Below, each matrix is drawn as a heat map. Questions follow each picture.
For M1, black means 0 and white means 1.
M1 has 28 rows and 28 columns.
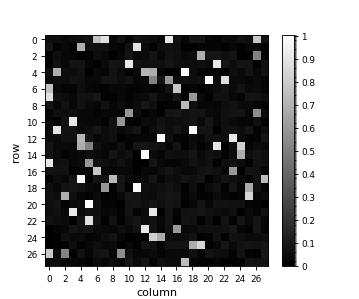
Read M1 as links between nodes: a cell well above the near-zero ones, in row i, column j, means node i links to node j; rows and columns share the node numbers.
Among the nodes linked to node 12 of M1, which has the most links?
node 4
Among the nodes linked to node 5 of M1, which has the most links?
node 13
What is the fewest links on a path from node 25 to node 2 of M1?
2
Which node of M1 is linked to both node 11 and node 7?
node 18
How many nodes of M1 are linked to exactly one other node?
4
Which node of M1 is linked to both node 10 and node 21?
node 3
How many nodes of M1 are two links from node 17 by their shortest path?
3
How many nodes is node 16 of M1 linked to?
2
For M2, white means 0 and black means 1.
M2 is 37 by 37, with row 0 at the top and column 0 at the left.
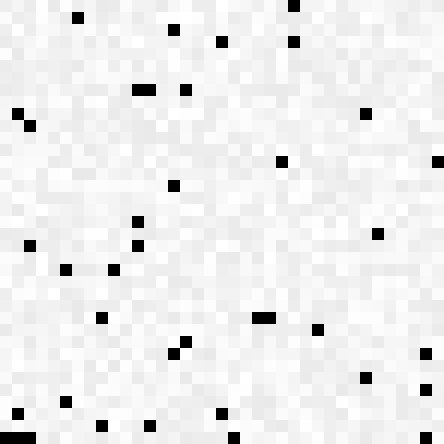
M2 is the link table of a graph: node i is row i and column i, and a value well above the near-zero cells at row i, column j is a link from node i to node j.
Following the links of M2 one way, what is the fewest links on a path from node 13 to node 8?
3
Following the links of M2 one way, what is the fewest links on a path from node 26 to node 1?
3
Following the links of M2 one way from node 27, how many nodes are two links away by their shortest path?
3
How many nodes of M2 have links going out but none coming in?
11
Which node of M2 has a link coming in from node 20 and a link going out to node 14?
node 2
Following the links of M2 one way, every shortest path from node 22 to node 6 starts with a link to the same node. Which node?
node 9
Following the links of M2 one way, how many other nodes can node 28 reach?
2
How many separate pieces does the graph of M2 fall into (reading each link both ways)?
5
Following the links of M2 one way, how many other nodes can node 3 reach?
3
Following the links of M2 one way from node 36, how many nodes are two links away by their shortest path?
6
